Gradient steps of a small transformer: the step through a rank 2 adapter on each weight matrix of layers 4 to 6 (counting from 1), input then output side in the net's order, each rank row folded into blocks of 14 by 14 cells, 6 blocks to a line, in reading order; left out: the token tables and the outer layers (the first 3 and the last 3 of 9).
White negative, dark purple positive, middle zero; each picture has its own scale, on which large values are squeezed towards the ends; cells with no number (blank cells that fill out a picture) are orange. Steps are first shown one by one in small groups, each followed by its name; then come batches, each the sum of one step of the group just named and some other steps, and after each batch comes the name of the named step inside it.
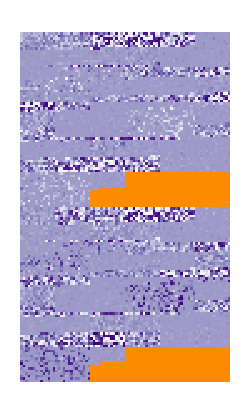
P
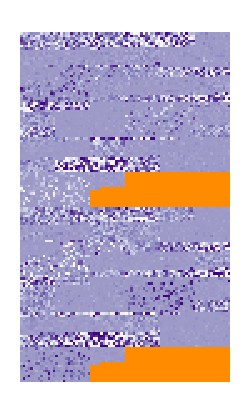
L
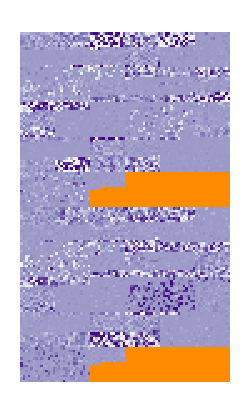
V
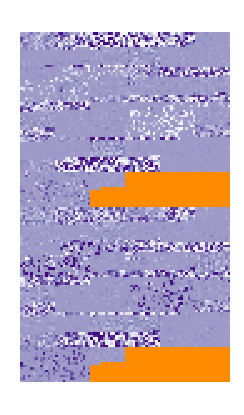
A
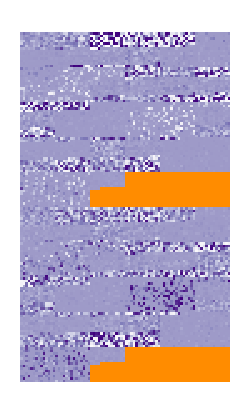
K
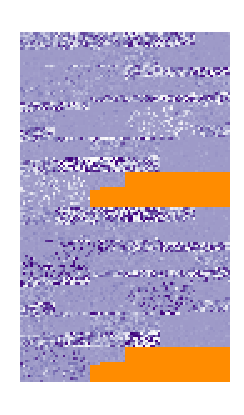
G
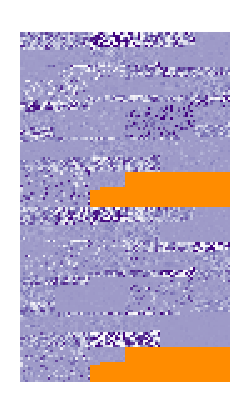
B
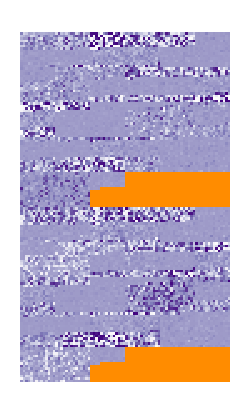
V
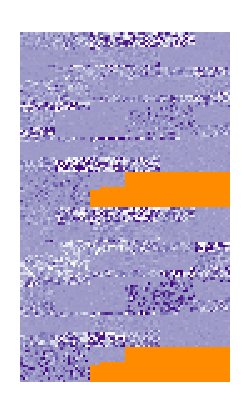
P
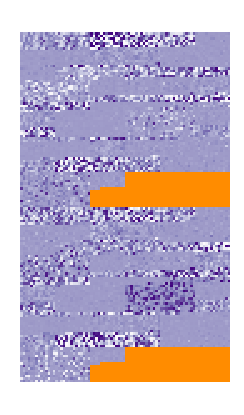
K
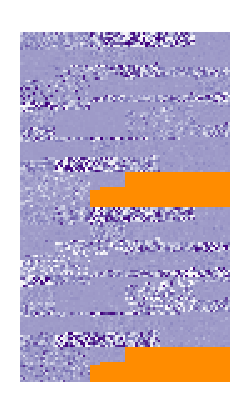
P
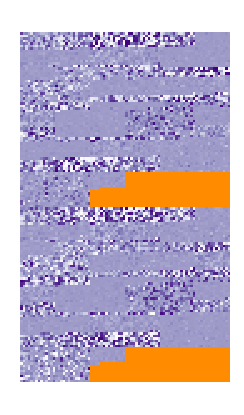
G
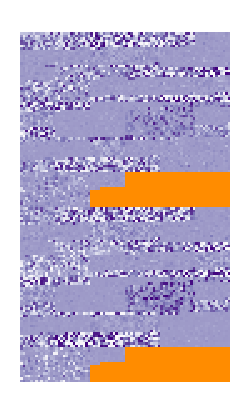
L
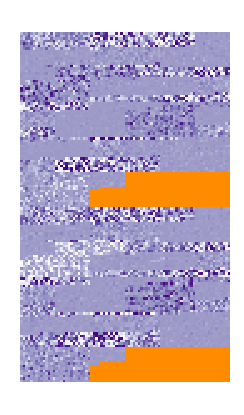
L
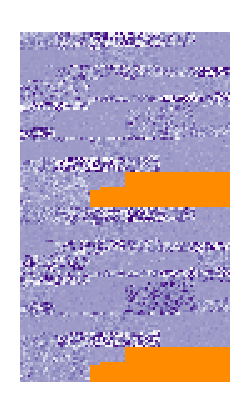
G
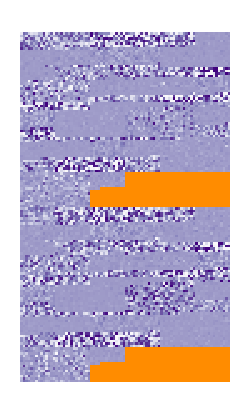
P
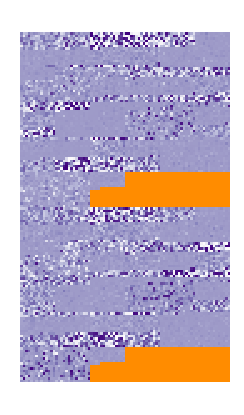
L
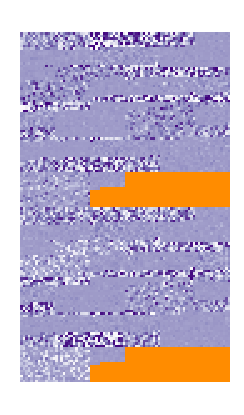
B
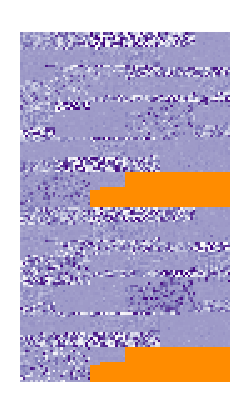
A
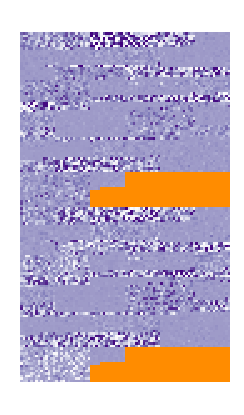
V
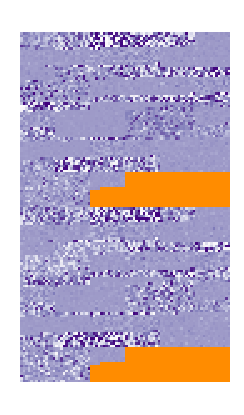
V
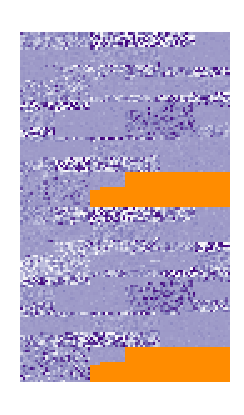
P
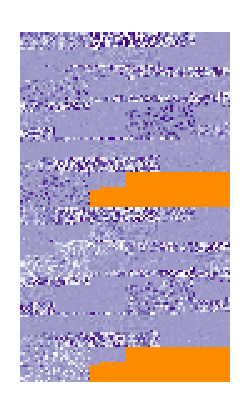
B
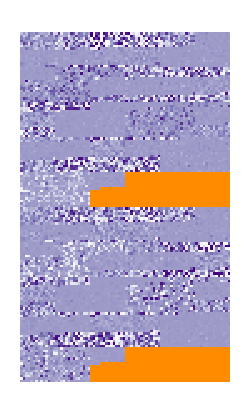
L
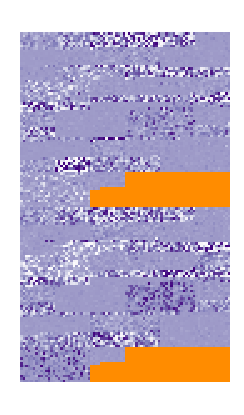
V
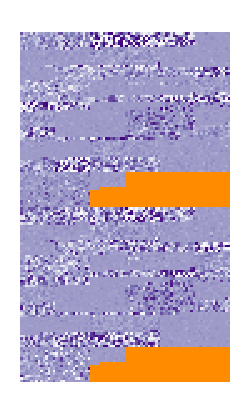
V
